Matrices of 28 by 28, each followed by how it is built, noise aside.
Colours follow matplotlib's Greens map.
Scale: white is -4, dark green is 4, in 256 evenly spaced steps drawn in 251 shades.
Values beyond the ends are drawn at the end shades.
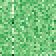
uneven columns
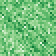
Toeplitz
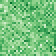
Toeplitz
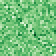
diagonal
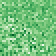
lower triangular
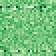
uneven rows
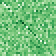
diagonal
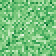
noise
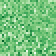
lower triangular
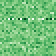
uneven rows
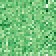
uneven columns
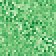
block diagonal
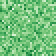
noise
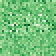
uneven rows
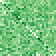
diagonal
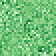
block diagonal
